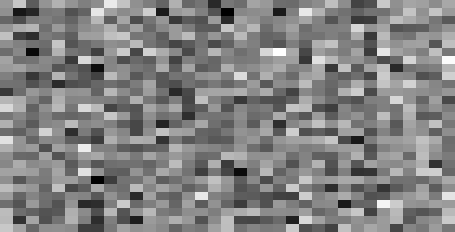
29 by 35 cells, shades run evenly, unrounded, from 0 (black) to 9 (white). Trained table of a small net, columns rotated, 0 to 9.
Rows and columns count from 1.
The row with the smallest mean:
3
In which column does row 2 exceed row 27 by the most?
8
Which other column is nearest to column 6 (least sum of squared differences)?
16
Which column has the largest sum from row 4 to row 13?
30
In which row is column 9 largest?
1
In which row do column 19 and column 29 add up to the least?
22
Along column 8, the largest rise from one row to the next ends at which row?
24
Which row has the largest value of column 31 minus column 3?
7
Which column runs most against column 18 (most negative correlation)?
32
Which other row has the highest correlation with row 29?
9
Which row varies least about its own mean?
20
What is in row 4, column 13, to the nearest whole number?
5
